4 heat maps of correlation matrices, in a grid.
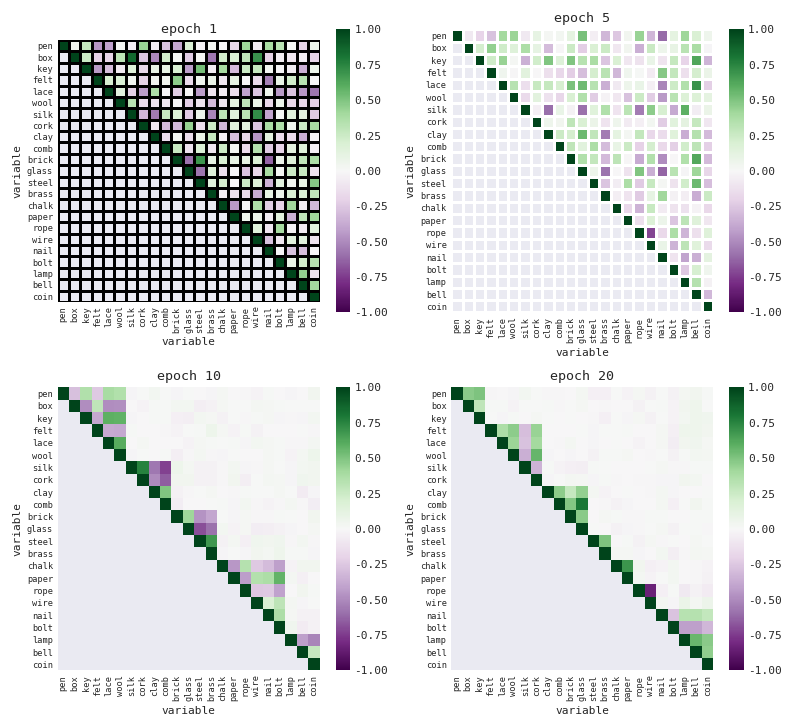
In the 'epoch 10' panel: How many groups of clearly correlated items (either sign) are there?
5
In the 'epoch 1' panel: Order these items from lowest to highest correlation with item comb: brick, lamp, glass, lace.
glass, lace, lamp, brick
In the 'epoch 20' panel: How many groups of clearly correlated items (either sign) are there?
7
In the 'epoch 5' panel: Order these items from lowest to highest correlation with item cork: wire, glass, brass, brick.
brass, wire, glass, brick
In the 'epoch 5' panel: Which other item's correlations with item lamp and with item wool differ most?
silk
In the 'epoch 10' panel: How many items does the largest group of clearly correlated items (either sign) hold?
6
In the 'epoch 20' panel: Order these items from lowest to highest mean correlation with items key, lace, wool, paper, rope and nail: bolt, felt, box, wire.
wire, bolt, box, felt
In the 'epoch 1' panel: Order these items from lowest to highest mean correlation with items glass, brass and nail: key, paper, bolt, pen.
key, paper, bolt, pen
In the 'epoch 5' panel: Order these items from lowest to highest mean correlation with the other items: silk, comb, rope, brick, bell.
rope, silk, comb, brick, bell
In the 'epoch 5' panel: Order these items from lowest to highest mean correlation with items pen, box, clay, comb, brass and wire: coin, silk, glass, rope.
rope, coin, glass, silk
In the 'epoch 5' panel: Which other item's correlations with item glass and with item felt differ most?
nail
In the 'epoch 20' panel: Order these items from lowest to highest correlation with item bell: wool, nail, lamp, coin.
wool, nail, coin, lamp
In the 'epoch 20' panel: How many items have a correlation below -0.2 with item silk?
4
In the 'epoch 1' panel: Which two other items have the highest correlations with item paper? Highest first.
coin, bell
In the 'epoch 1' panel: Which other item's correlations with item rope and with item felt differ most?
pen
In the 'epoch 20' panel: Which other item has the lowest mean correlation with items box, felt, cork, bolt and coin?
silk
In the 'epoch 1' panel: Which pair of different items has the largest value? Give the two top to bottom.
box, silk
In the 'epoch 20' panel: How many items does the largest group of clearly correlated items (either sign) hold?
5
